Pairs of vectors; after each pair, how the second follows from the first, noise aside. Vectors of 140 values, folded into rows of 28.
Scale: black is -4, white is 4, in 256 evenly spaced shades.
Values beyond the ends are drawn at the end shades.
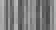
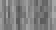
wrapped around, shrunk.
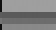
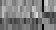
wrapped around.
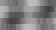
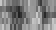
wrapped around, negated.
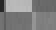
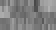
wrapped around, shrunk.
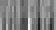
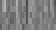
reversed, negated, shrunk.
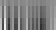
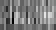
wrapped around, negated.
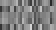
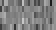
partly zeroed.
